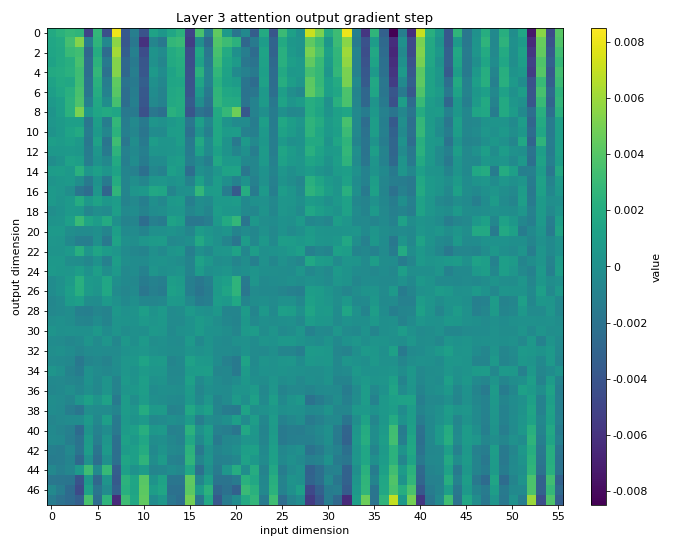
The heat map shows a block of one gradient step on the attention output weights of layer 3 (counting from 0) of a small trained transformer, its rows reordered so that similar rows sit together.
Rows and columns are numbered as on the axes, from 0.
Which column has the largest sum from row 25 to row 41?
37
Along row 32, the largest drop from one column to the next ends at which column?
38
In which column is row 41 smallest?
32
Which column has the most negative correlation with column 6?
16
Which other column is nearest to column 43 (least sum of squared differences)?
8
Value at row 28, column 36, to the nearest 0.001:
0
